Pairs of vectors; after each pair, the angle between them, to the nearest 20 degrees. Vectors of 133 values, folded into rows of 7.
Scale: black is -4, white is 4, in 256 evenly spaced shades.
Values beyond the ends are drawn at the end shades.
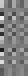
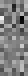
60 degrees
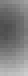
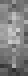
140 degrees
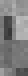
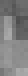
160 degrees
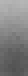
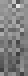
60 degrees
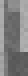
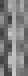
100 degrees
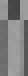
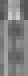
140 degrees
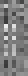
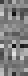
80 degrees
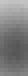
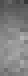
160 degrees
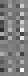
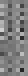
160 degrees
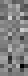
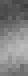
80 degrees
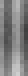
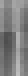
40 degrees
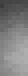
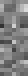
100 degrees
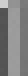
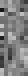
80 degrees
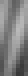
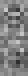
80 degrees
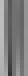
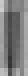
40 degrees
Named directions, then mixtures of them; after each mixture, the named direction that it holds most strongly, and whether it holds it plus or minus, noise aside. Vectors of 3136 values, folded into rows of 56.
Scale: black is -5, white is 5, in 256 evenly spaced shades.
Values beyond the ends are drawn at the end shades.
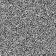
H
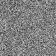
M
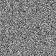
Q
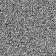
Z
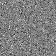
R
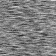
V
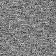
R, plus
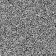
H, plus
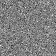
R, minus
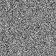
Q, plus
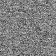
Q, plus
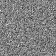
Z, minus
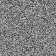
H, plus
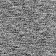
V, plus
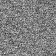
Z, plus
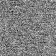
M, plus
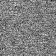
M, minus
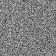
Z, minus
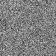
M, minus
